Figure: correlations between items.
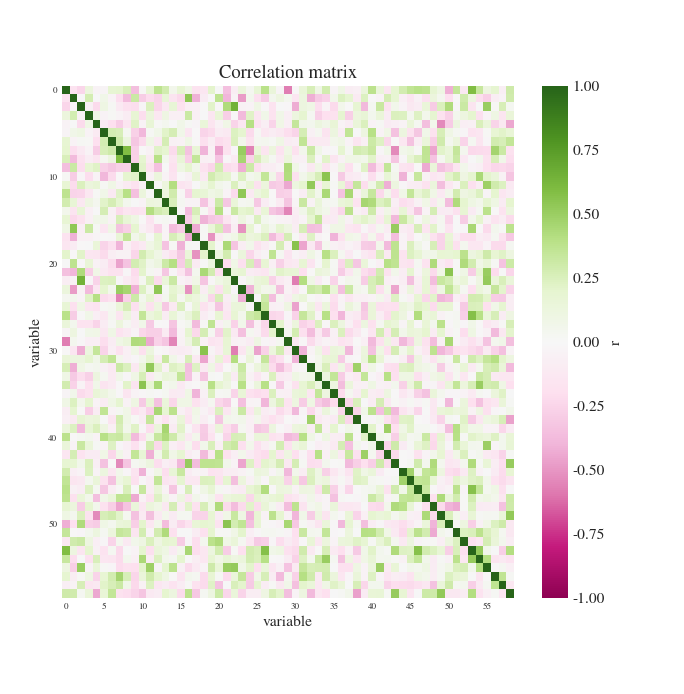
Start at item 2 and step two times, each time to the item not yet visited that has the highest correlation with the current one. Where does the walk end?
55
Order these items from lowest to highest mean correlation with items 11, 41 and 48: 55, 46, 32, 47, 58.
47, 46, 58, 32, 55
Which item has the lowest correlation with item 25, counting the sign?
30
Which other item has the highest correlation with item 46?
53
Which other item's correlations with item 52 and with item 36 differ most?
20
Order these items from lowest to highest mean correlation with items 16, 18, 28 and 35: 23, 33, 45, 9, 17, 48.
17, 23, 33, 9, 45, 48
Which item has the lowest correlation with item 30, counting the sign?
22
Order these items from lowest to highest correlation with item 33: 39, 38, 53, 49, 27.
38, 53, 49, 27, 39
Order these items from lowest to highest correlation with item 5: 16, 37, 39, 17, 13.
16, 17, 39, 13, 37
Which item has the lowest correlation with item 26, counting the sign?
36
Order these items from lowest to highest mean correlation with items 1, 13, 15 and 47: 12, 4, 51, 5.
4, 12, 5, 51
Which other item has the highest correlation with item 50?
21
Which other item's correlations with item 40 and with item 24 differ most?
7
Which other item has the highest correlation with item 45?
44
